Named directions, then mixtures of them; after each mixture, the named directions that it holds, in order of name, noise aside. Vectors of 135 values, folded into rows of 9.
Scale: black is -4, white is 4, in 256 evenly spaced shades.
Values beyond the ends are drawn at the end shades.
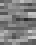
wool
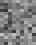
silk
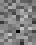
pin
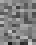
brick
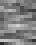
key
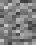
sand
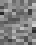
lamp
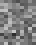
silk.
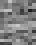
key, lamp.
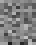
brick.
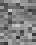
key, silk.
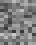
silk.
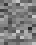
sand, silk.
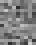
brick, key.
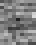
brick, key, wool.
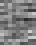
wool.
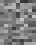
pin, sand.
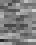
key, sand.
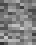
key, pin, silk.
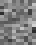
lamp.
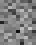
pin.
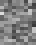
lamp.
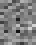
lamp, pin, sand.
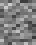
sand.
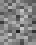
pin.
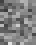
brick, sand, silk.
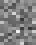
pin.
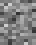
lamp, sand.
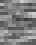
wool.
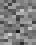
key, pin, sand.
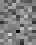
pin.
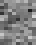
lamp, silk, wool.
